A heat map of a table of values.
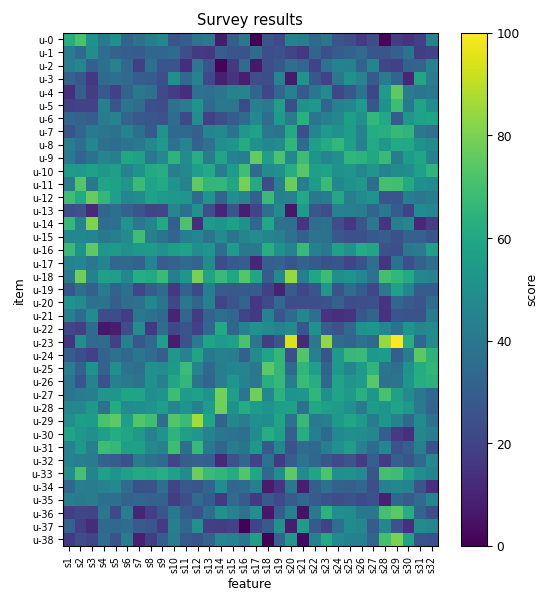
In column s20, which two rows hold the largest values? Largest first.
u-23, u-18
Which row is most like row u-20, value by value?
u-17
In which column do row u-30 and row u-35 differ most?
s10
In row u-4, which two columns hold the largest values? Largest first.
s29, s28
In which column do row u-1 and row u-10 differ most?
s21
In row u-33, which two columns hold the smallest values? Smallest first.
s27, s18
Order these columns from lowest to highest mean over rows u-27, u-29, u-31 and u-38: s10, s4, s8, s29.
s8, s29, s4, s10
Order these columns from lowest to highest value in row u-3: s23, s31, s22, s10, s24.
s23, s22, s24, s10, s31
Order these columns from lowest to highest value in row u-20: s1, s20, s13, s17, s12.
s17, s20, s12, s13, s1
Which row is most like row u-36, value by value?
u-38
